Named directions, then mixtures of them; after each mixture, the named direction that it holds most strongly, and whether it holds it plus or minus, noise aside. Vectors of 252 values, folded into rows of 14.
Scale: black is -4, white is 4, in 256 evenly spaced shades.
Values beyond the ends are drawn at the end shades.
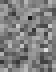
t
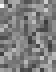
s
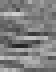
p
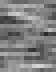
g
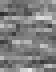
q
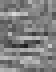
p, plus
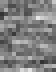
q, plus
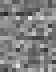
t, minus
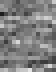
q, plus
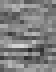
p, minus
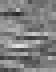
p, minus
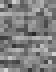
p, plus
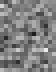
t, plus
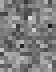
t, minus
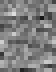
q, minus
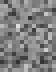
t, plus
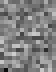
t, minus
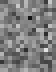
t, plus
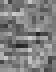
p, plus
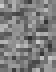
s, plus
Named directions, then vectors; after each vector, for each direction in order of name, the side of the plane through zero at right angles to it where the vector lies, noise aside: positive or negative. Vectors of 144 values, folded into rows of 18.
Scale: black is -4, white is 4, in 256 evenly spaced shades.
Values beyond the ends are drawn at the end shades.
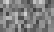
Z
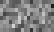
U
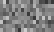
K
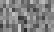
negative, negative, positive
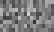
negative, positive, negative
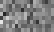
positive, positive, positive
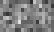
positive, positive, positive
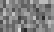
negative, negative, positive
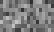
positive, positive, positive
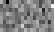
positive, negative, negative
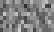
negative, negative, positive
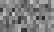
negative, negative, positive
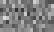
positive, negative, positive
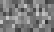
positive, positive, positive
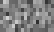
positive, positive, positive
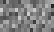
negative, positive, negative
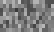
positive, negative, positive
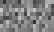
negative, positive, negative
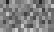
positive, negative, negative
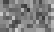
negative, negative, negative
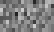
negative, positive, negative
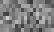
positive, positive, positive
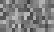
negative, positive, positive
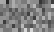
positive, negative, negative
